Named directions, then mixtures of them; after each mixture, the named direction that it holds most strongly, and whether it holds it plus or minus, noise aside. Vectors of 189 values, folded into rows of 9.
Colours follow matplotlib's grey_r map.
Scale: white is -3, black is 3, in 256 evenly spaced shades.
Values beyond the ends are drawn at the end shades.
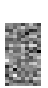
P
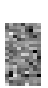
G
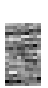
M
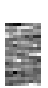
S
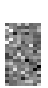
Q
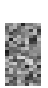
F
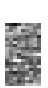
S, plus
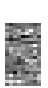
M, minus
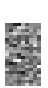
F, minus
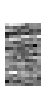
M, plus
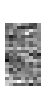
M, minus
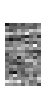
M, minus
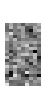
G, plus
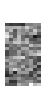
S, plus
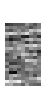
M, minus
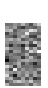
P, minus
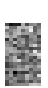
S, plus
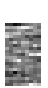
S, plus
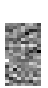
P, plus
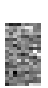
S, plus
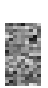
F, plus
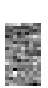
S, minus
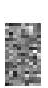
G, minus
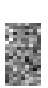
Q, plus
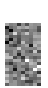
Q, minus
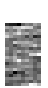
S, plus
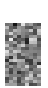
F, minus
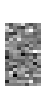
G, minus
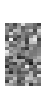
F, minus
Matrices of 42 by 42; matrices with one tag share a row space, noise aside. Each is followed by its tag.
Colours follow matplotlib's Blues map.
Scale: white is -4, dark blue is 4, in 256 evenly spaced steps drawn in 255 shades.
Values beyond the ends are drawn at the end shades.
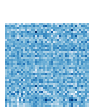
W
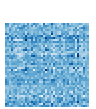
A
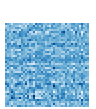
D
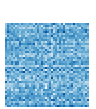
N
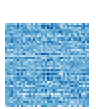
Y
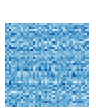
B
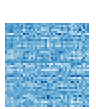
Y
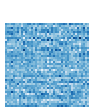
Y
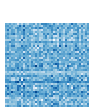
W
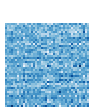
Y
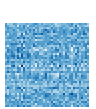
W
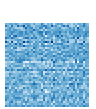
A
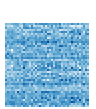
Y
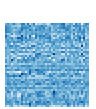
D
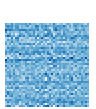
N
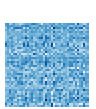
A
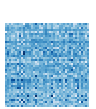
W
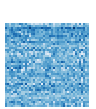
D
